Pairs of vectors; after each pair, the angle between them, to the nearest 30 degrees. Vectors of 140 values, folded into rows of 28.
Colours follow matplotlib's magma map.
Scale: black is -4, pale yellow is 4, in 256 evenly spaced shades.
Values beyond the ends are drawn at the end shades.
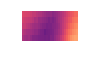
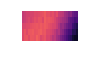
150 degrees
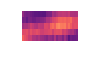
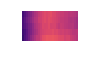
90 degrees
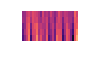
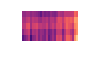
60 degrees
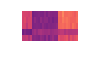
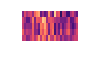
120 degrees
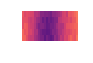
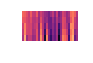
60 degrees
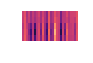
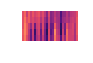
30 degrees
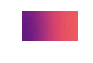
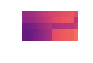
30 degrees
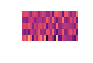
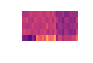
120 degrees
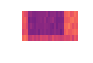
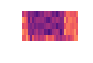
30 degrees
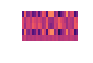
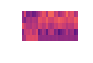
60 degrees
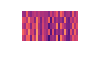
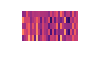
30 degrees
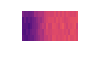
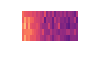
150 degrees
